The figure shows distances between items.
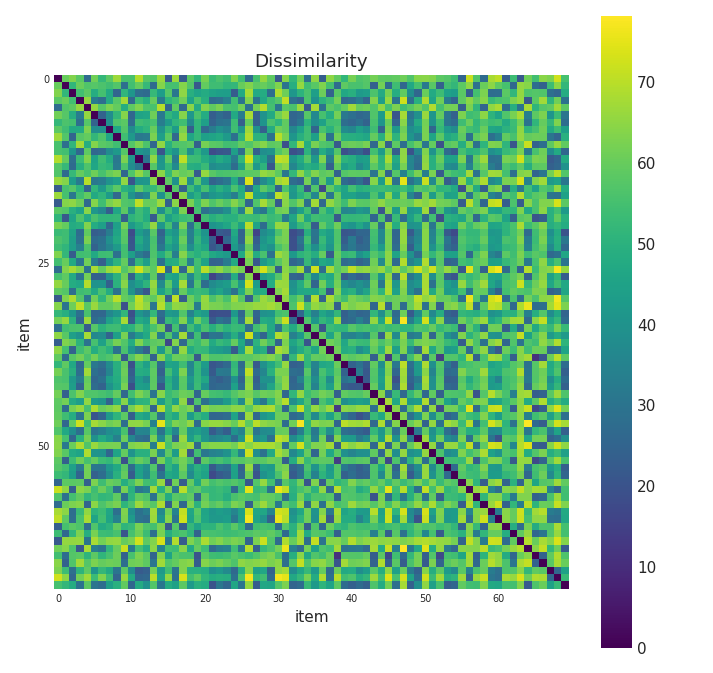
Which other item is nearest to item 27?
21
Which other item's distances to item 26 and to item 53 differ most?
14
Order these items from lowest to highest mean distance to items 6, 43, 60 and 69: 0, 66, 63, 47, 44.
44, 66, 47, 0, 63
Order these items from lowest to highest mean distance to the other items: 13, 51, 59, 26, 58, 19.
19, 51, 59, 13, 58, 26
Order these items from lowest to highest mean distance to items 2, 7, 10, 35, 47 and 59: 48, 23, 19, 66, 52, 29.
48, 23, 29, 19, 52, 66
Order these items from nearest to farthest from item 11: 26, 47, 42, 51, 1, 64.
42, 51, 64, 1, 47, 26
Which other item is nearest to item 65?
38
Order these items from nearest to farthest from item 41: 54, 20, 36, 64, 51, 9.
54, 64, 51, 20, 36, 9
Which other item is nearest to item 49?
60
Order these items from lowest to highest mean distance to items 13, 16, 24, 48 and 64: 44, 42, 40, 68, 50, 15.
42, 40, 68, 44, 15, 50
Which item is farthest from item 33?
47
